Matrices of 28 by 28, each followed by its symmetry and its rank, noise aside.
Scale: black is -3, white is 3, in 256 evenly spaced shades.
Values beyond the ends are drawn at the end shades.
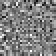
antisymmetric, rank six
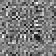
symmetric, rank four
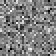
symmetric, rank eight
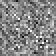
symmetric, rank eight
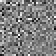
no symmetry, rank six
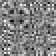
symmetric, rank four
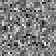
no symmetry, rank six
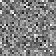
symmetric, rank six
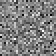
no symmetry, rank eight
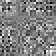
symmetric, rank four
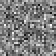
no symmetry, rank six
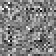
symmetric, rank six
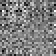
no symmetry, rank four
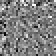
antisymmetric, rank eight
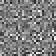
no symmetry, rank four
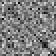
symmetric, rank six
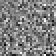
antisymmetric, rank eight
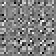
symmetric, rank four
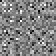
symmetric, rank six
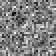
symmetric, rank eight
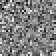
no symmetry, rank eight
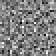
antisymmetric, rank eight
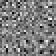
symmetric, rank four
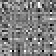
antisymmetric, rank four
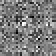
symmetric, rank four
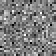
no symmetry, rank six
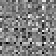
antisymmetric, rank four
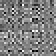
no symmetry, rank four
